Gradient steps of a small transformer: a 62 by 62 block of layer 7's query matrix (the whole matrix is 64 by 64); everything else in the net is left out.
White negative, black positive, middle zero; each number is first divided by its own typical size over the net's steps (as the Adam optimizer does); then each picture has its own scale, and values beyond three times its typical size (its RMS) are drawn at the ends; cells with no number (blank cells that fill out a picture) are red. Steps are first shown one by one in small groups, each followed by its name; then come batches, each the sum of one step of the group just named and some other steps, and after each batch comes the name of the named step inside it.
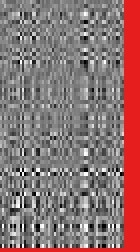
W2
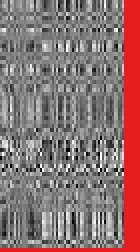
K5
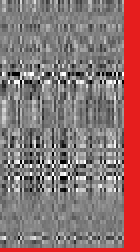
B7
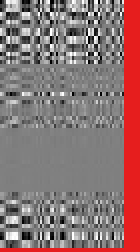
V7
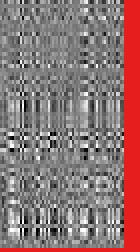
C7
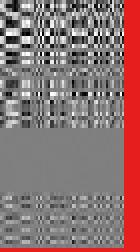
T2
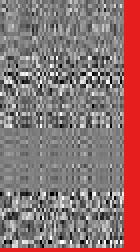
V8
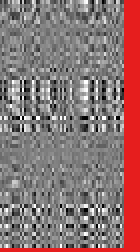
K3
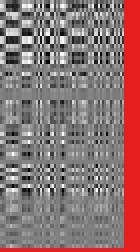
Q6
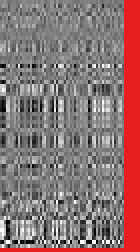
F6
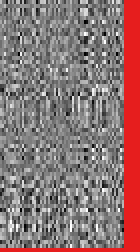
C7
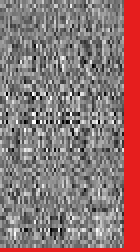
C7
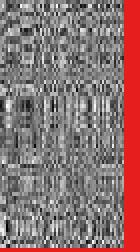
F6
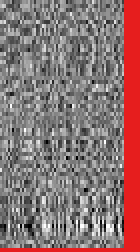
K5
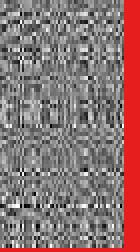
W2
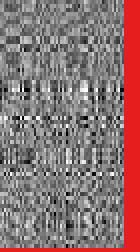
K3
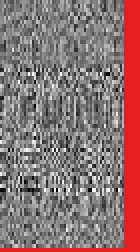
B7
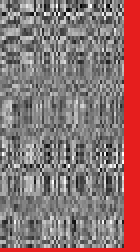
K5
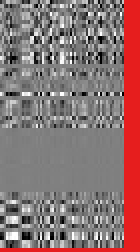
V7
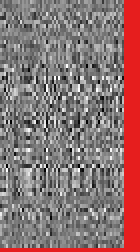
K3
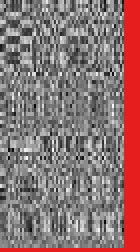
C7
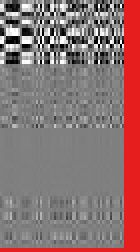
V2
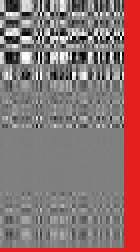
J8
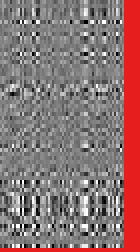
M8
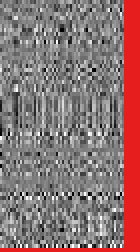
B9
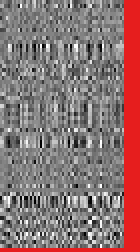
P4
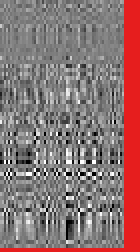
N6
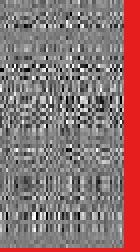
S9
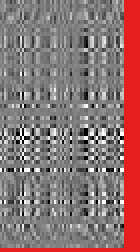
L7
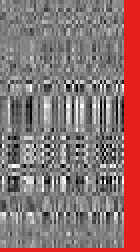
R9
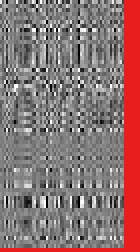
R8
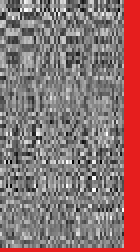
N6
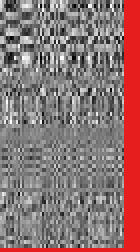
J8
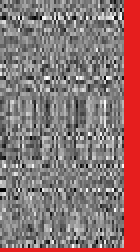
B9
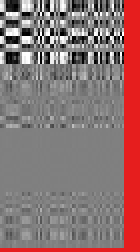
J8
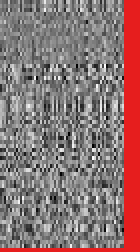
M8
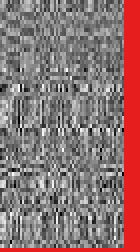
R9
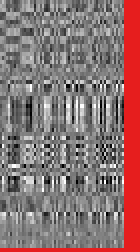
R9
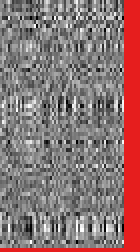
S9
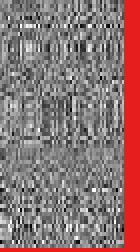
M8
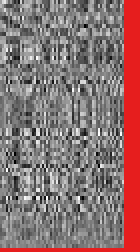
R9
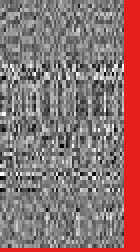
N6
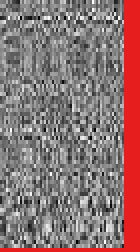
P4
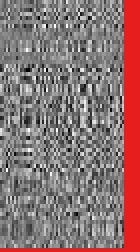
S9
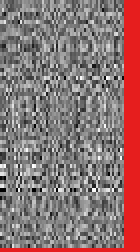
M8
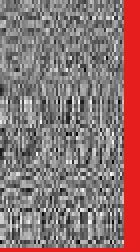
N6
